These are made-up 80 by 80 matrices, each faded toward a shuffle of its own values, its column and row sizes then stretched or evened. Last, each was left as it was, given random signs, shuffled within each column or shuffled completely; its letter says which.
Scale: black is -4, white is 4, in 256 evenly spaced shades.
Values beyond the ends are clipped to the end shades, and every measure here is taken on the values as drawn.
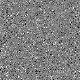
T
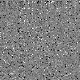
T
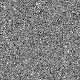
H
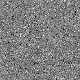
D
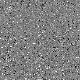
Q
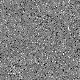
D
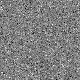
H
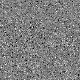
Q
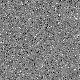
H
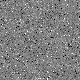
H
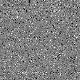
T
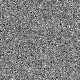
H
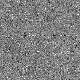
Q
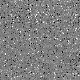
T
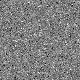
H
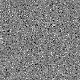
T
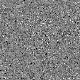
Q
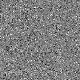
T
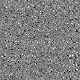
T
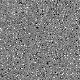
T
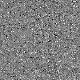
Q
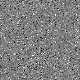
Q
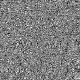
T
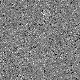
D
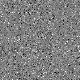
T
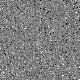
Q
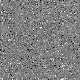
T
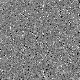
D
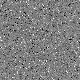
H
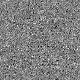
T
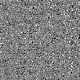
T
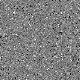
Q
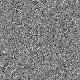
D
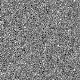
D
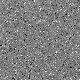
H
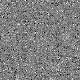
T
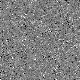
D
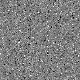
D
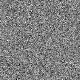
D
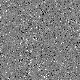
D
